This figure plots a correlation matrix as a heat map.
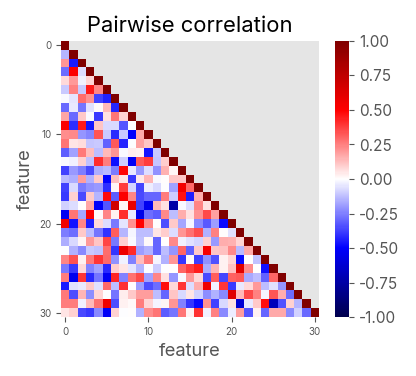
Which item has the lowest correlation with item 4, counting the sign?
18
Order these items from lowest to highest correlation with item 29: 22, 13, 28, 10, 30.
30, 28, 22, 10, 13
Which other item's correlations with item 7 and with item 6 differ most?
23
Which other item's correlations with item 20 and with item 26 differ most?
6
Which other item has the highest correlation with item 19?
3
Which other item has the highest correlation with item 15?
25
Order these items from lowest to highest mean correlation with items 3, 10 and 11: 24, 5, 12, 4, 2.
12, 2, 5, 4, 24
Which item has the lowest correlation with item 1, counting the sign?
26
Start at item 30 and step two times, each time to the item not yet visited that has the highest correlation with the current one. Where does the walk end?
14
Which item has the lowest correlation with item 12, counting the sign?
10
